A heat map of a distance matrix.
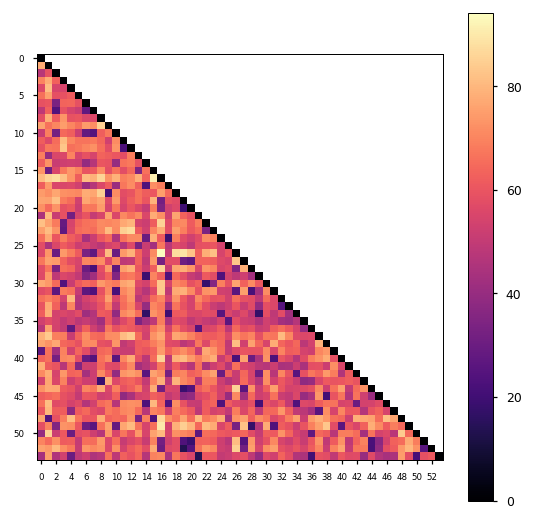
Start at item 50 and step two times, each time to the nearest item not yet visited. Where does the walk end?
21
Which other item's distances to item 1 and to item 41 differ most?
5
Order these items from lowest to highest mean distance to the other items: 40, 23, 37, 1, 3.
40, 3, 23, 37, 1
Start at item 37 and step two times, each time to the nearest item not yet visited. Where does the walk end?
4
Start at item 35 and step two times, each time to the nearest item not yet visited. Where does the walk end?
13
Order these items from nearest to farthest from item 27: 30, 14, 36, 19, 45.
19, 45, 14, 36, 30
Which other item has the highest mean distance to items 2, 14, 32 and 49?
16
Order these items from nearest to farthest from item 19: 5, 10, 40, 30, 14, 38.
38, 5, 14, 30, 10, 40
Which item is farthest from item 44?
26
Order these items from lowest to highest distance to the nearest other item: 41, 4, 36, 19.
19, 36, 4, 41
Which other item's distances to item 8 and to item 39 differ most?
43
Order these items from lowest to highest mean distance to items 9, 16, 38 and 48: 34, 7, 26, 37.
34, 7, 37, 26
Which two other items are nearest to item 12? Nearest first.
11, 45
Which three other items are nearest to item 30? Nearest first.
22, 3, 23
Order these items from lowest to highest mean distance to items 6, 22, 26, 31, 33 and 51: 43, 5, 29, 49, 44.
29, 49, 5, 43, 44
